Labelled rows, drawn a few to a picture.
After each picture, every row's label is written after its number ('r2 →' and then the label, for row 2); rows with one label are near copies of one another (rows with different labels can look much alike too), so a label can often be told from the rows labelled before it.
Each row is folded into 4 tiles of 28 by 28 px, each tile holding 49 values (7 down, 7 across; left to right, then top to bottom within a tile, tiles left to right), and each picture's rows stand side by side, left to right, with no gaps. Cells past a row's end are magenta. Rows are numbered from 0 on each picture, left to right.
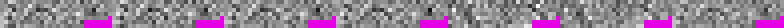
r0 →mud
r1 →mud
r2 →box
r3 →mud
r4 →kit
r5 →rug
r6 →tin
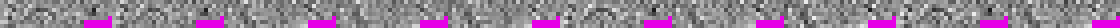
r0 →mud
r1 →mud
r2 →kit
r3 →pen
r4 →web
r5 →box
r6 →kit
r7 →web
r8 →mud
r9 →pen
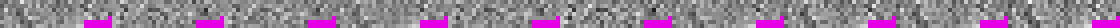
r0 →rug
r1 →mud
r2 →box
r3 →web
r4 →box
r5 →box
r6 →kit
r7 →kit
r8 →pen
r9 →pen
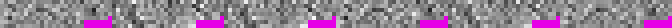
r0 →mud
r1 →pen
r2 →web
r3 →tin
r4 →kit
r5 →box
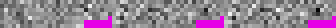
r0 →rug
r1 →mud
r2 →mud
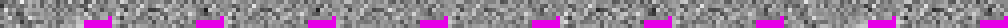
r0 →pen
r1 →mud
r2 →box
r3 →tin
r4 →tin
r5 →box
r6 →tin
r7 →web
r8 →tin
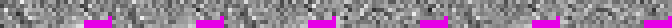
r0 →pen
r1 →web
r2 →rug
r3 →tin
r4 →rug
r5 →tin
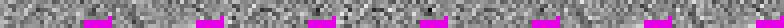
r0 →tin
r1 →web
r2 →box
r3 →mud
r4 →tin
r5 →kit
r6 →kit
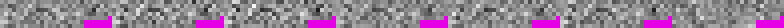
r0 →box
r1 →tin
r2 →tin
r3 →box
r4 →box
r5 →tin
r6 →web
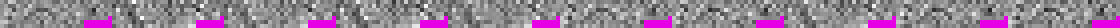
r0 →mud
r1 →rug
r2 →rug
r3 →rug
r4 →web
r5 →box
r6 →box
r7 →rug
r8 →mud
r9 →tin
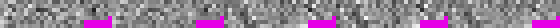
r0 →tin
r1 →tin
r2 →web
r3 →pen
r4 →rug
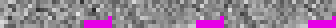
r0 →tin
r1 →web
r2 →kit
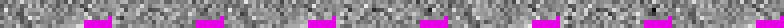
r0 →kit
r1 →tin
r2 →rug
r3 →box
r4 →pen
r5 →box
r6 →kit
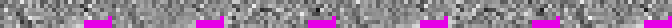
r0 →kit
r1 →kit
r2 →box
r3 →web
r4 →tin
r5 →web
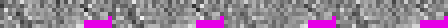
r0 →pen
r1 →web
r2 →kit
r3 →pen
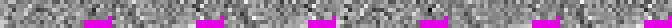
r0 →tin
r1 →web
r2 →rug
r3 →tin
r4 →web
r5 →web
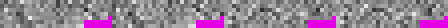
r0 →rug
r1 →pen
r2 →box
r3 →box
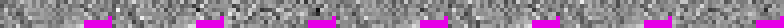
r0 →pen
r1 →kit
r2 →mud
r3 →web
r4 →pen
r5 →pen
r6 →tin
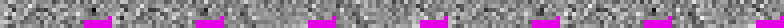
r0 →mud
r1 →box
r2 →pen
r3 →pen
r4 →box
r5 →mud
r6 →kit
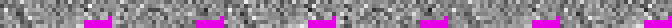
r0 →rug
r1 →mud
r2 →web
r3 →box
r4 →rug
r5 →kit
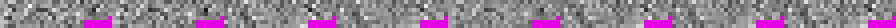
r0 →tin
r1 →mud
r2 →kit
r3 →rug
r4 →mud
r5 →web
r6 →pen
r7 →rug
